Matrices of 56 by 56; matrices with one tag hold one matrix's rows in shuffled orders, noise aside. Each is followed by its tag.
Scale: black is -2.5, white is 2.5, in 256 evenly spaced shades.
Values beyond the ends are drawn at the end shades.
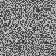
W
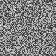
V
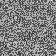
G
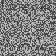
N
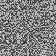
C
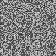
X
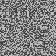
C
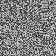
C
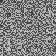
V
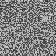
C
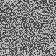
C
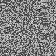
C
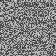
G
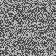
G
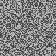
V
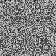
W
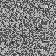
C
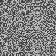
X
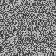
G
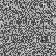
W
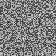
V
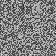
X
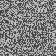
G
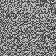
N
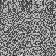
X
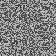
C
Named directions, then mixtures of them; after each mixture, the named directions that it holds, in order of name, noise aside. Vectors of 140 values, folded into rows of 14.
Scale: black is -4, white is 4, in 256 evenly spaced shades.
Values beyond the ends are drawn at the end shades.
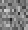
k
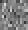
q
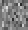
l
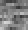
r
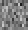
l.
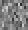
l.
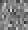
q.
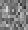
k, l.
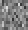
l.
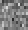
l, r.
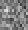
k, l.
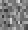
k, q.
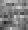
r.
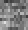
k, r.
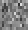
l, q.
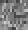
q, r.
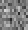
k.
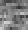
r.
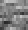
r.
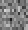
k.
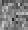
l, r.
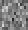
l.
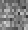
k, r.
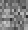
k, r.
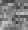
l, r.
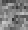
l, r.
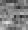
r.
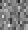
k, q.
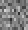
k.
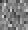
q.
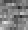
r.
